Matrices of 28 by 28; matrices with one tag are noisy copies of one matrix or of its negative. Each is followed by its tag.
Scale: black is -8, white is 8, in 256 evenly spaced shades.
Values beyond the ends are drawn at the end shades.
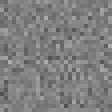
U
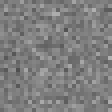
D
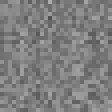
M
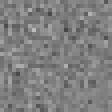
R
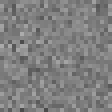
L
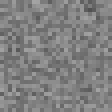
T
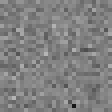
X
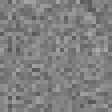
T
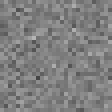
X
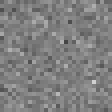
T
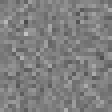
X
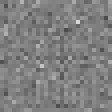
U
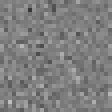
L
